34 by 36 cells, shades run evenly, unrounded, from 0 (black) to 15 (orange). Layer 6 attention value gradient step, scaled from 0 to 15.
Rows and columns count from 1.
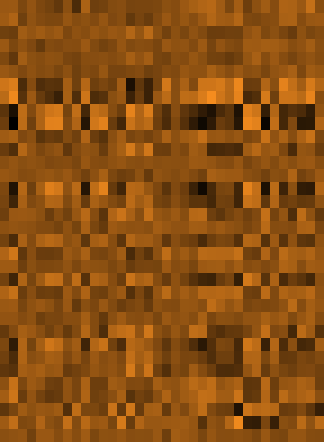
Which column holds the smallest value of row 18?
12
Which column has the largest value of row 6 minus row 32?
27
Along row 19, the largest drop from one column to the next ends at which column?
30
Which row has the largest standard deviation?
10
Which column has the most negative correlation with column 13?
36
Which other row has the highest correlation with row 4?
25
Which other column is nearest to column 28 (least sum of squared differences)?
29
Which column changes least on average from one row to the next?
20
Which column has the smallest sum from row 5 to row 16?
2
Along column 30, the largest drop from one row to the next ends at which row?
9
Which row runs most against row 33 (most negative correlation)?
32
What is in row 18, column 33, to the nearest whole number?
8
